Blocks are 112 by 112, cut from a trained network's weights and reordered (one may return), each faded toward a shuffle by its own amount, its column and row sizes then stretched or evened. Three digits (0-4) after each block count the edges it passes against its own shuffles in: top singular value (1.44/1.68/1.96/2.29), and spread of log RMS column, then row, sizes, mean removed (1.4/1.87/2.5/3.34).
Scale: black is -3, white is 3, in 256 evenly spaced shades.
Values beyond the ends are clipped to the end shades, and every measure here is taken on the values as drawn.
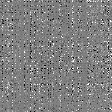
1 4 3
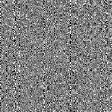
2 4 0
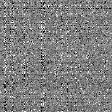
2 3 1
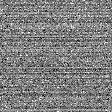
4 1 0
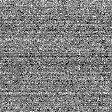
3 1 1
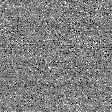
0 0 1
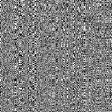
4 4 1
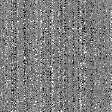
3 4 1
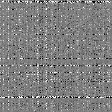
3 2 4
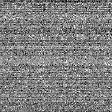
4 2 1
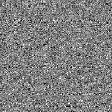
2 1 3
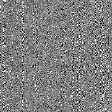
1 4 0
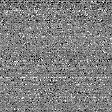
2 0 3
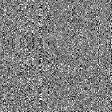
2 3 0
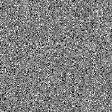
1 2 0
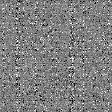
1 3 0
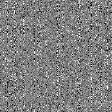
0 4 0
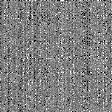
3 3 2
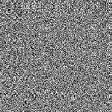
3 2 1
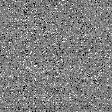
0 2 0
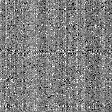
3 1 2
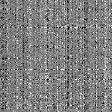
4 3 3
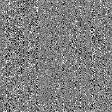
0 4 0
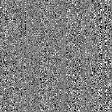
1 4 1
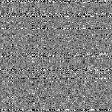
4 2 4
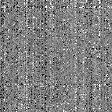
3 3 2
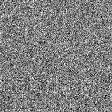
2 0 0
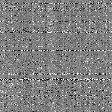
2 0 4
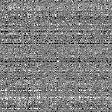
4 3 3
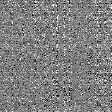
2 3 0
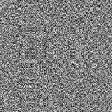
3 1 0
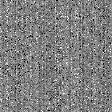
2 2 0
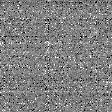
1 2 2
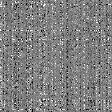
3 4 2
